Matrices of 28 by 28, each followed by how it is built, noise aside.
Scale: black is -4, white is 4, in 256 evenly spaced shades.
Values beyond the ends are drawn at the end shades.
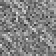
Toeplitz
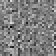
low rank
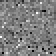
sparse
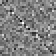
diagonal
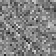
Toeplitz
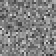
noise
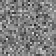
noise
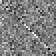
diagonal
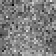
smooth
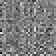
low rank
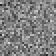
noise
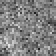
smooth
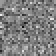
low rank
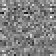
low rank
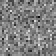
low rank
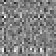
low rank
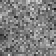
smooth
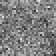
smooth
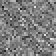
Toeplitz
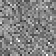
Toeplitz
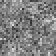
smooth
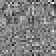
low rank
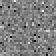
sparse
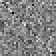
diagonal
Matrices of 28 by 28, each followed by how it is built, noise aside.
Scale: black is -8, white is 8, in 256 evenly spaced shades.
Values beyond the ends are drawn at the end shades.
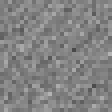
Hankel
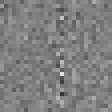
uneven columns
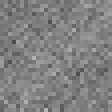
Hankel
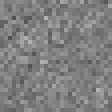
Hankel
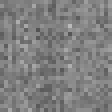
blocks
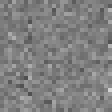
uneven columns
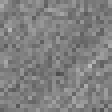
Hankel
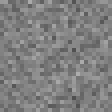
repeating rows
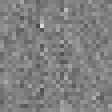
uneven columns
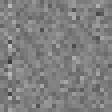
uneven columns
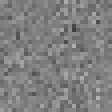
uneven columns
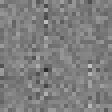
uneven columns
